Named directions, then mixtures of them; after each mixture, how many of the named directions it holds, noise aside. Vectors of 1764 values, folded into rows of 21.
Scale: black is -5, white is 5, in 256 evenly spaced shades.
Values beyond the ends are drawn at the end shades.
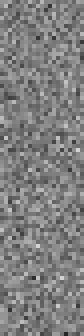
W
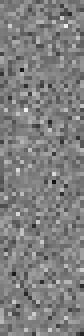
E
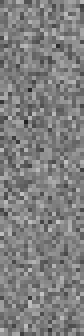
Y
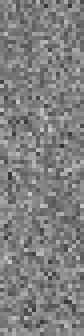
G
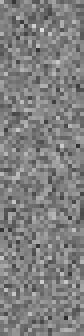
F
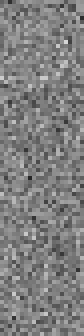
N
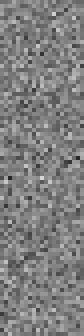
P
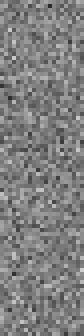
three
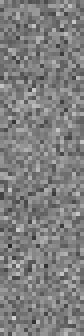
four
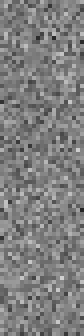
two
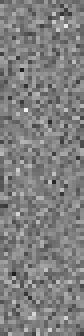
two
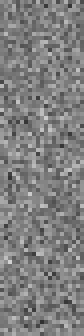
one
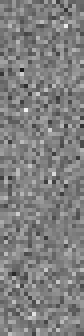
three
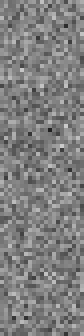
four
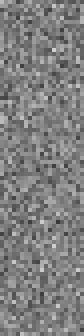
three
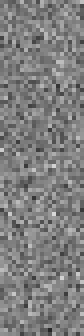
four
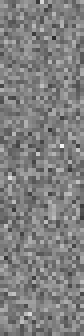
three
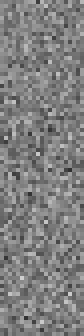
two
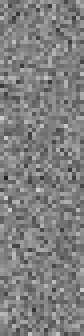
four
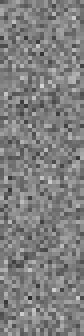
two
